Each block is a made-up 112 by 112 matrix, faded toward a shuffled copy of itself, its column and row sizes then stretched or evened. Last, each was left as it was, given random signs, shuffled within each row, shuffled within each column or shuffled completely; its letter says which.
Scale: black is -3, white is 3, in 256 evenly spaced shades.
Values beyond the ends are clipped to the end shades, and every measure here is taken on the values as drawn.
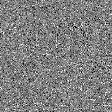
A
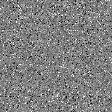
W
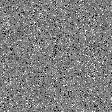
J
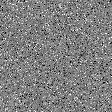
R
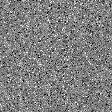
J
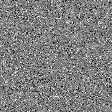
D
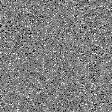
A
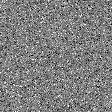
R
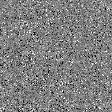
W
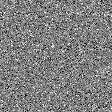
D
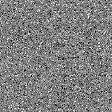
A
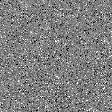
A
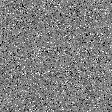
D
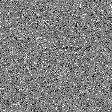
D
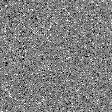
J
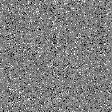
W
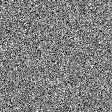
R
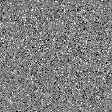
A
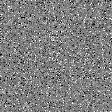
A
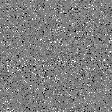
A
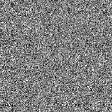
A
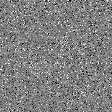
D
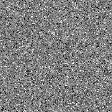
A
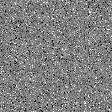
J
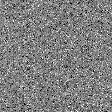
J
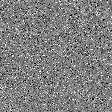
R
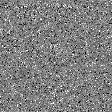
D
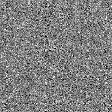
A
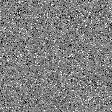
D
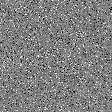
R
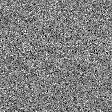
D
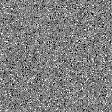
A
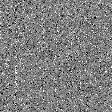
J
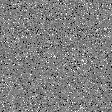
D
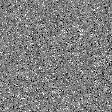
J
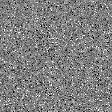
A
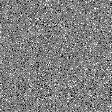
W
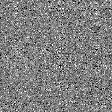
A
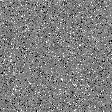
R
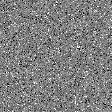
J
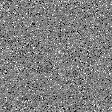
D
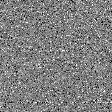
D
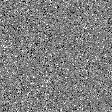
J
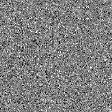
A
